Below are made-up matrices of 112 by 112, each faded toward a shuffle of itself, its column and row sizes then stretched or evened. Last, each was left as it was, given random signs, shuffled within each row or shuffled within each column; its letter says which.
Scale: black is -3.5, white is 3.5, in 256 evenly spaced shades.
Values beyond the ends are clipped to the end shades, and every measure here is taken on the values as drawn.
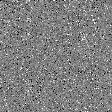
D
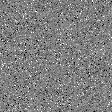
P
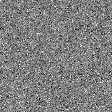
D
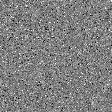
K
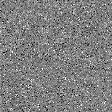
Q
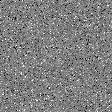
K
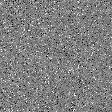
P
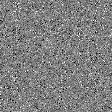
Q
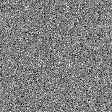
P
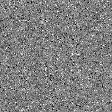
Q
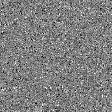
Q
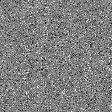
P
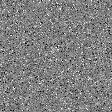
K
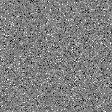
Q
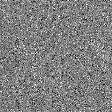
Q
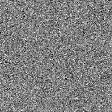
Q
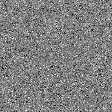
D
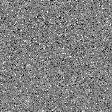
D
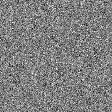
P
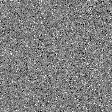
P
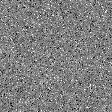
P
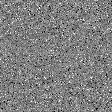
K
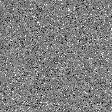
D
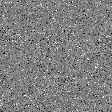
K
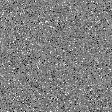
D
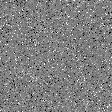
K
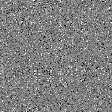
Q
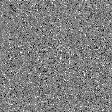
Q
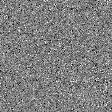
D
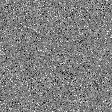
K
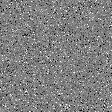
K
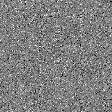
Q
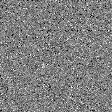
D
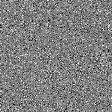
Q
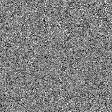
Q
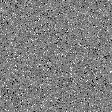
P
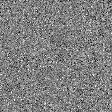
D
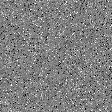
P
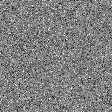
K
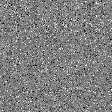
Q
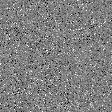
D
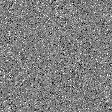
P
